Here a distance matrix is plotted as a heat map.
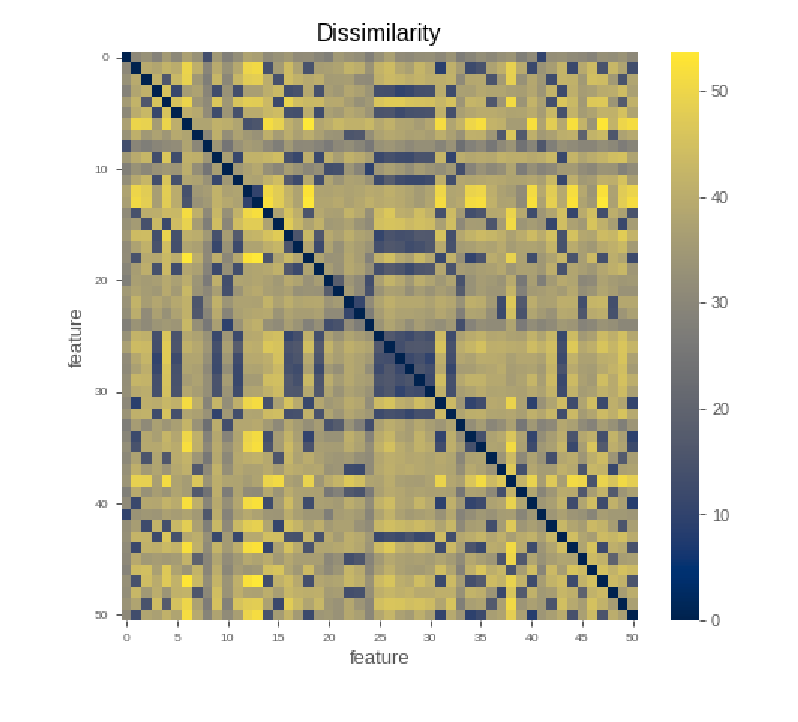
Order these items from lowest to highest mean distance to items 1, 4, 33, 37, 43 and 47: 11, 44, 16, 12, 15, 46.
44, 15, 11, 16, 46, 12
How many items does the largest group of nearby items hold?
15
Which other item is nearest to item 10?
24
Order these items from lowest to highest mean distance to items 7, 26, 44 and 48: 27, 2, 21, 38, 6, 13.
27, 21, 2, 13, 6, 38
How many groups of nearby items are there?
8
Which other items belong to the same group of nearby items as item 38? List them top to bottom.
46
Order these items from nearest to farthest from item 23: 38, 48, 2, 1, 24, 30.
48, 24, 2, 30, 1, 38
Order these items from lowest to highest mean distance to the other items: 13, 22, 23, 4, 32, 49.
32, 23, 22, 49, 4, 13
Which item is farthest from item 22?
38
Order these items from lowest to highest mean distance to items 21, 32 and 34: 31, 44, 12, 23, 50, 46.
50, 31, 44, 23, 46, 12
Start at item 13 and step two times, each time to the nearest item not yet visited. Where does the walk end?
6
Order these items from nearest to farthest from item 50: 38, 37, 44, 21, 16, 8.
44, 8, 21, 37, 16, 38
